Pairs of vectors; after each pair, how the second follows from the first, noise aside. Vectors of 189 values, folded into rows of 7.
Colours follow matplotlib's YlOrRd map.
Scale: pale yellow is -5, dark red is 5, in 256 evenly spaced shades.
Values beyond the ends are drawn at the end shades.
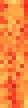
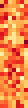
wrapped around, negated, scaled up.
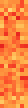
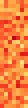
wrapped around, negated.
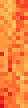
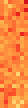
reversed, partly zeroed.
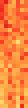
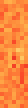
wrapped around, shrunk.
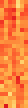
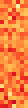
sign-scrambled.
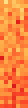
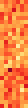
wrapped around, negated.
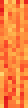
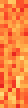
wrapped around, negated.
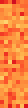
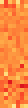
reversed, negated, partly zeroed.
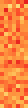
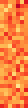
sign-scrambled.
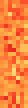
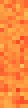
wrapped around, shrunk.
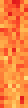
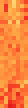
reversed, partly zeroed.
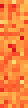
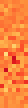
reversed, partly zeroed.
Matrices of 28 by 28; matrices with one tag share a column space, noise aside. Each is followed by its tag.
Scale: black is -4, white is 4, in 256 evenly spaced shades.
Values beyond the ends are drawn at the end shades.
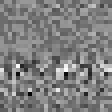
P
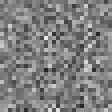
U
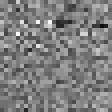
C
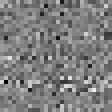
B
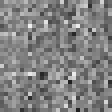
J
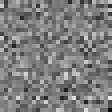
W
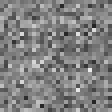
U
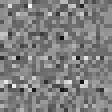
B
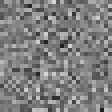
W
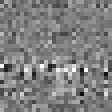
P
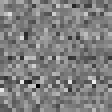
B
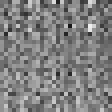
J
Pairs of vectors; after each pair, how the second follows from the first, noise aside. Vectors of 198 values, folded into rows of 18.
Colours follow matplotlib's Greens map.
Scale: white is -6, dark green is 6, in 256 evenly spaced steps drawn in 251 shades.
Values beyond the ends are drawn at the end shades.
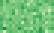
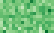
negated.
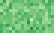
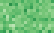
reversed, partly zeroed.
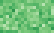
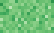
reversed, partly zeroed.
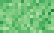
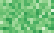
negated.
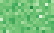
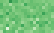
reversed, partly zeroed.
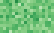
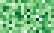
reversed, scaled up.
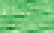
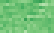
reversed, negated, shrunk.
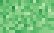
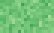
reversed, negated, shrunk.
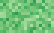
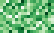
reversed, scaled up.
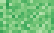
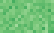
reversed, negated, shrunk.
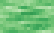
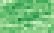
reversed.
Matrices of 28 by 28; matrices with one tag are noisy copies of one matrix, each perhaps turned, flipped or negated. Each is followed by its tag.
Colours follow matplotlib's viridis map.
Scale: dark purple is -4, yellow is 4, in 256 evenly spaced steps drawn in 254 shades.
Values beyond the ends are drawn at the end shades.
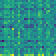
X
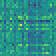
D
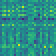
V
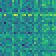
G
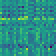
V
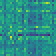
D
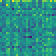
X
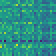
G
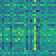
D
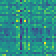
D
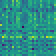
V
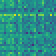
G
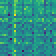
G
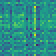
D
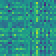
V
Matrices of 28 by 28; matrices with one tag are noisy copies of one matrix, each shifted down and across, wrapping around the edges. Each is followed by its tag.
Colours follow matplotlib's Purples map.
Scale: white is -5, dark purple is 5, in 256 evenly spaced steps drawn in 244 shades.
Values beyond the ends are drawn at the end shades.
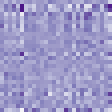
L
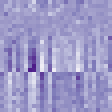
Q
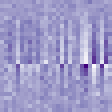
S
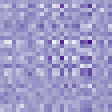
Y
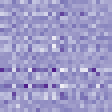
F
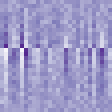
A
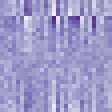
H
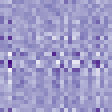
L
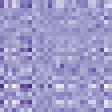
Y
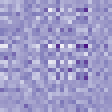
Y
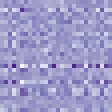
F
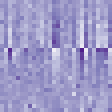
H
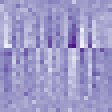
Q
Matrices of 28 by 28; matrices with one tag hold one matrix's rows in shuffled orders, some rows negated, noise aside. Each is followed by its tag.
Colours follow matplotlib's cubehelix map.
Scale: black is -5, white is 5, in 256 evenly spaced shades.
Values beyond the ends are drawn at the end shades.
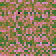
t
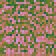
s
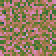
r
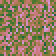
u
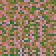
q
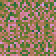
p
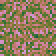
r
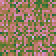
t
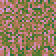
u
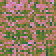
s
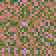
p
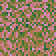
u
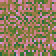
t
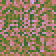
q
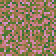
u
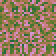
q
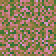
p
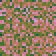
r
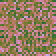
t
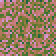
u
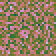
p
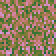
u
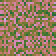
t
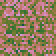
s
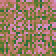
t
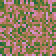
r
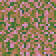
p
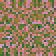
u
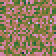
r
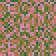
p
